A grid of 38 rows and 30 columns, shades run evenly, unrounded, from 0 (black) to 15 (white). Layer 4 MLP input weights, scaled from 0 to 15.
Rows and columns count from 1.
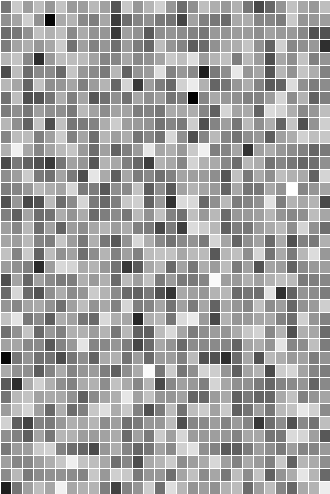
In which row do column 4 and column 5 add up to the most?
35
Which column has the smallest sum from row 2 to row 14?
5
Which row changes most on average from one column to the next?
16
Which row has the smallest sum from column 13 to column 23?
28
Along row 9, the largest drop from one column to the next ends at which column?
24
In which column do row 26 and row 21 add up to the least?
4
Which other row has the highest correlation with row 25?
7
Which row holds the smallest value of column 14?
13
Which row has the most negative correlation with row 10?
26
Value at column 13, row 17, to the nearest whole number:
11
